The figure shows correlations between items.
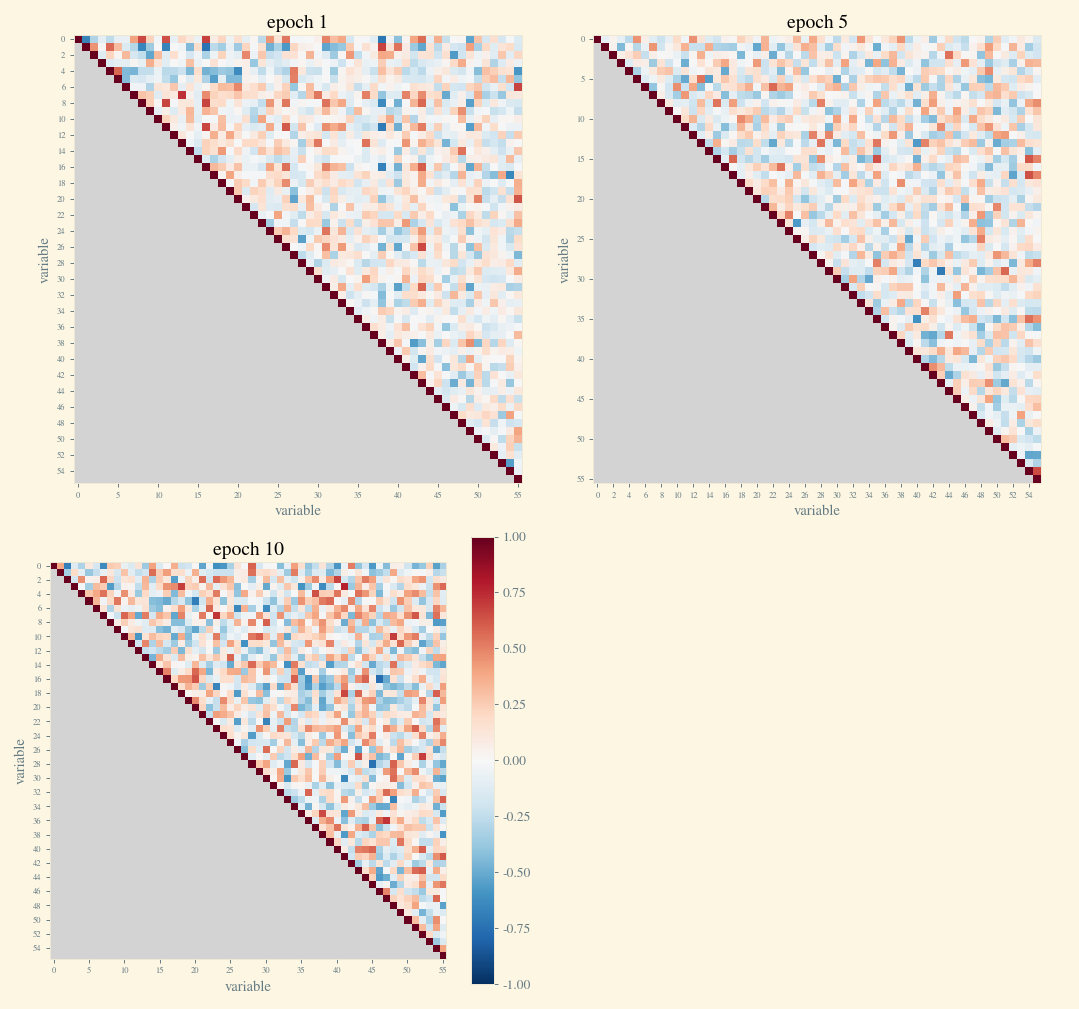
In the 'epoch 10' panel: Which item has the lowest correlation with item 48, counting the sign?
33
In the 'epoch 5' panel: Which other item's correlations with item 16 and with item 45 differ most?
49
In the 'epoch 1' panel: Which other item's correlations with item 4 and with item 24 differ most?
1
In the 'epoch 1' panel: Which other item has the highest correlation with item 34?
2
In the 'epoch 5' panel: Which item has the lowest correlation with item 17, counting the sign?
52
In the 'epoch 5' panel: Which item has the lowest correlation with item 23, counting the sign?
25
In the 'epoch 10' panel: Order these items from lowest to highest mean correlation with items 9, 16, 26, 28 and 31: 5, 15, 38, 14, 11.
5, 11, 38, 15, 14
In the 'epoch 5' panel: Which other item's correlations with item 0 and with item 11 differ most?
5
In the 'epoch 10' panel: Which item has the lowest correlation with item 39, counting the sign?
14
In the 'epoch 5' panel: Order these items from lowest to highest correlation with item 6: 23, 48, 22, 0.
0, 48, 23, 22
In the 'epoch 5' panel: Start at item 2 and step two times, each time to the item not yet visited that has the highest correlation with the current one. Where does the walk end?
37
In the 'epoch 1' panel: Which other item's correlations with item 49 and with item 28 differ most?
11
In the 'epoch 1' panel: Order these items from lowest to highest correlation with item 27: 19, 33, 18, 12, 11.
19, 12, 11, 18, 33
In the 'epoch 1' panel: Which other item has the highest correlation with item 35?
9
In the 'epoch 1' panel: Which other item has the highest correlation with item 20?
55
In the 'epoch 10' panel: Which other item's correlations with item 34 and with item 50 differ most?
54
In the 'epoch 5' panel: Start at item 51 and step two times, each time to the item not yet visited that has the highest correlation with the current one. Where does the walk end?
12
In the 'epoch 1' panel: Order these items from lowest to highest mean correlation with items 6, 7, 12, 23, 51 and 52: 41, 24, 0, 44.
24, 0, 44, 41
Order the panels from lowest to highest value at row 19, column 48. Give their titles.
epoch 10, epoch 1, epoch 5
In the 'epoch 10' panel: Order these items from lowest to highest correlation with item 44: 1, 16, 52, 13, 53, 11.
53, 1, 11, 52, 13, 16
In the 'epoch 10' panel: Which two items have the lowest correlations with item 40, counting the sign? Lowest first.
0, 28
